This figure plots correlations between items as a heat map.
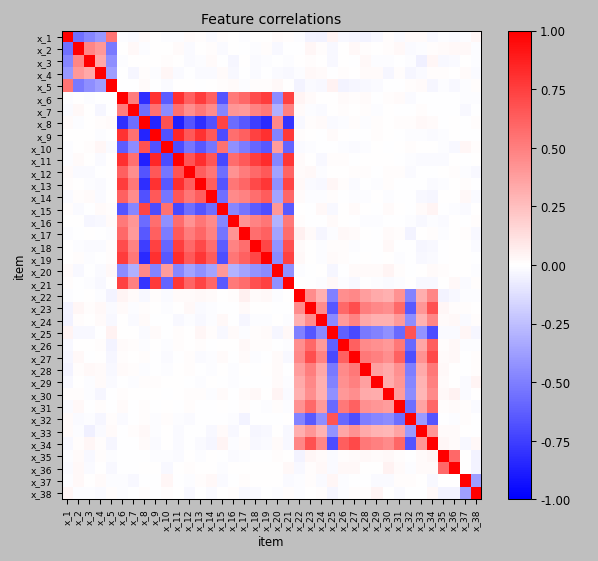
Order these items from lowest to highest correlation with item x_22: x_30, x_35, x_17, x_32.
x_32, x_35, x_17, x_30
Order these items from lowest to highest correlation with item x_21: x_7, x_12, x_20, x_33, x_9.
x_20, x_33, x_7, x_12, x_9
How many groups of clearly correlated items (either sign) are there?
5
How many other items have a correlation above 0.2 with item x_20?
3
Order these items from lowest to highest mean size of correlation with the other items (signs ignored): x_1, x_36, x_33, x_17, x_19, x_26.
x_36, x_1, x_33, x_26, x_17, x_19
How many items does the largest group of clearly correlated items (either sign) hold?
16
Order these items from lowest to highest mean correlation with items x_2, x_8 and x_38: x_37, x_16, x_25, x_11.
x_11, x_16, x_37, x_25
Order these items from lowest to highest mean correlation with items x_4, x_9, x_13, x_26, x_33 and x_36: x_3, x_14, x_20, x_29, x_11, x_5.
x_20, x_5, x_3, x_29, x_14, x_11
